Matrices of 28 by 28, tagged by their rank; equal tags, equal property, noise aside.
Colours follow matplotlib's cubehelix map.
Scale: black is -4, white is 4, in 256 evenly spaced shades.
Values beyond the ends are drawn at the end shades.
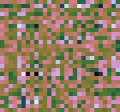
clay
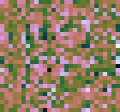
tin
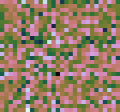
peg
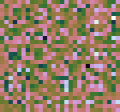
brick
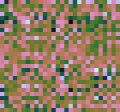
clay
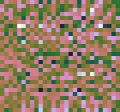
brick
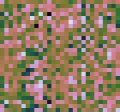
clay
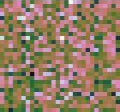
brick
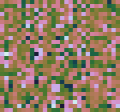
tin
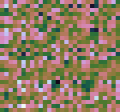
clay
